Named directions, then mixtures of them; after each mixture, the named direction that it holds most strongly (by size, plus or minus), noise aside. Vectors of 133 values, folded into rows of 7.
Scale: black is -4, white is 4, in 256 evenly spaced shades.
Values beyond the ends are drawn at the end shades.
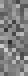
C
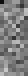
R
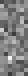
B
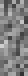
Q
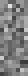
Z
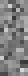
Z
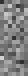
R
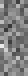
C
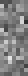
B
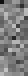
R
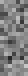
B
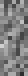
Q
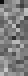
R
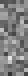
B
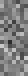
C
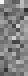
R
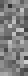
Z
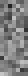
Z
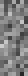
Q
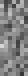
Q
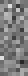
Z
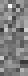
Z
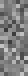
C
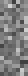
Z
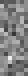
B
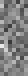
C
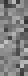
Q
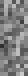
Q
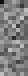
R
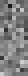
Z
